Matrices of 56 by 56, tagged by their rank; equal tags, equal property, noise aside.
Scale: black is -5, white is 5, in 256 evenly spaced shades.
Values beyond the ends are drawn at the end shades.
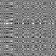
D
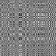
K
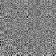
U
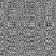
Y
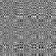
Y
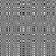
K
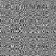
U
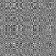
D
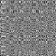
U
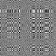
K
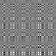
K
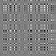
K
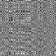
Y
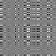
K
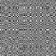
D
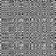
Y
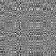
U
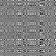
D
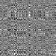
Y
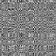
Y
